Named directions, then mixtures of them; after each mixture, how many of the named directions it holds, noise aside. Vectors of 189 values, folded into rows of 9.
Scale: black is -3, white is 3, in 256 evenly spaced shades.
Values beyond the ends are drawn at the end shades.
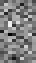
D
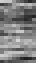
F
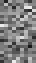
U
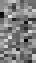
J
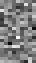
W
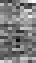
two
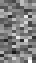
four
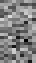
four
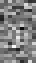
three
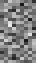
three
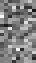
two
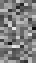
two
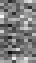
four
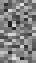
two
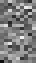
four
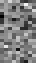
four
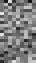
two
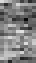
one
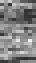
one
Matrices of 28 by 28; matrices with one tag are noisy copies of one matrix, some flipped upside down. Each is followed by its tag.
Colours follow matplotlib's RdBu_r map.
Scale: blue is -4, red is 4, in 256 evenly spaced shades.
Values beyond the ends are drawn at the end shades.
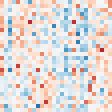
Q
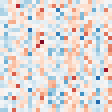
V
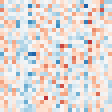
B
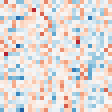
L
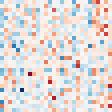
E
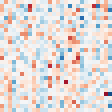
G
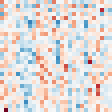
B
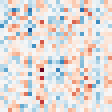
V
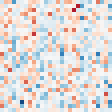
G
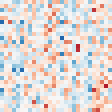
E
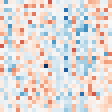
Q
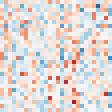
G
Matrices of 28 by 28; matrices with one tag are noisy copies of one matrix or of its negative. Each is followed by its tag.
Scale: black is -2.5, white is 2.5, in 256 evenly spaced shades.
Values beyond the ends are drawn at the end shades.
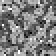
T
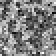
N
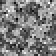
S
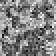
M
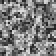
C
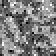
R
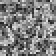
C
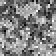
S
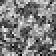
S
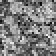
R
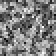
C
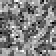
T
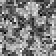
S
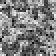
M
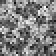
S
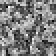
C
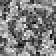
N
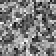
C
